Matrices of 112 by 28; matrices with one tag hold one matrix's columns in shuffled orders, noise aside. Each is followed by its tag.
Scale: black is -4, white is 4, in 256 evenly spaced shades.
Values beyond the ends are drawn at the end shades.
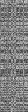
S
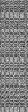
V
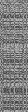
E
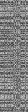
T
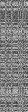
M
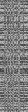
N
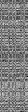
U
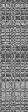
U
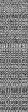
E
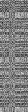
V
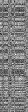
S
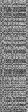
S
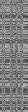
E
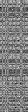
S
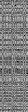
N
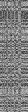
M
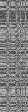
M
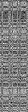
M
